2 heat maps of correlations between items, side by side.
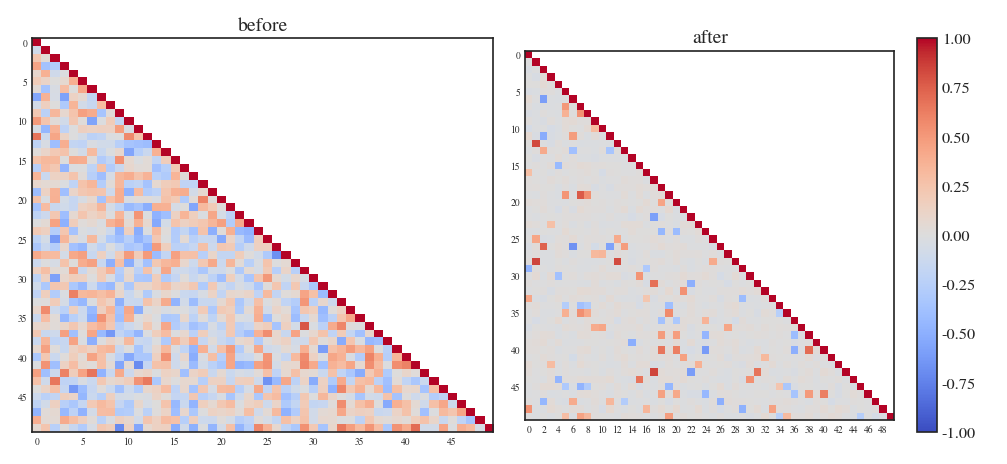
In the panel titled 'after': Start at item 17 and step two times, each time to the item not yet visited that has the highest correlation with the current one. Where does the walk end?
31
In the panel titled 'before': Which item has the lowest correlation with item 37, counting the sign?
8
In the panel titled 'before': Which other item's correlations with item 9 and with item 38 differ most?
6
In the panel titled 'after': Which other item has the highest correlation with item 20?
40
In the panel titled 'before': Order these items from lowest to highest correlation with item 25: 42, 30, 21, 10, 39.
10, 39, 21, 42, 30
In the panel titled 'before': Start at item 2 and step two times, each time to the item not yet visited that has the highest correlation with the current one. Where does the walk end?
12
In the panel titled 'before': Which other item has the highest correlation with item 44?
33
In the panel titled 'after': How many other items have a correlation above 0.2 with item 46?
4
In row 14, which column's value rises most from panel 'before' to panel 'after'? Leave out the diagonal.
10
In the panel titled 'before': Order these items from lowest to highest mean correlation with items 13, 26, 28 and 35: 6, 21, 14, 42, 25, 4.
4, 42, 6, 25, 14, 21
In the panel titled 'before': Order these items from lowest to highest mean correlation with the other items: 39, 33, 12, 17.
17, 12, 33, 39
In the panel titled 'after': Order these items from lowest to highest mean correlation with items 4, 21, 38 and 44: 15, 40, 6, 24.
24, 6, 15, 40
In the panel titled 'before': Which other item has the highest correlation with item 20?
18
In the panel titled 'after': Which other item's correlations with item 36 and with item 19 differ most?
7
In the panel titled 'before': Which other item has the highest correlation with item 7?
35
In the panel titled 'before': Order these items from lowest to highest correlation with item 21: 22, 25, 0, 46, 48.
0, 22, 48, 25, 46
